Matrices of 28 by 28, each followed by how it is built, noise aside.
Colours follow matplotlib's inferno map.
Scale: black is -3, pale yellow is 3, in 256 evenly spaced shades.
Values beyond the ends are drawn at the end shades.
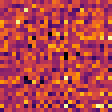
low rank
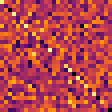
diagonal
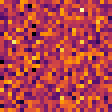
repeating rows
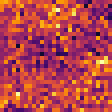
smooth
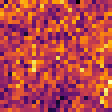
smooth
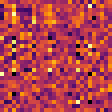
low rank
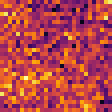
smooth
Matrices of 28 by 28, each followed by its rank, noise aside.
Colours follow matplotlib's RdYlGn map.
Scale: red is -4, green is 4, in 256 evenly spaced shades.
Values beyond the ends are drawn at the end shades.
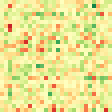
six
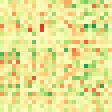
four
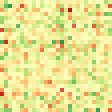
seven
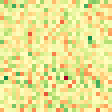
seven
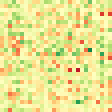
seven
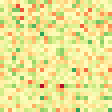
six
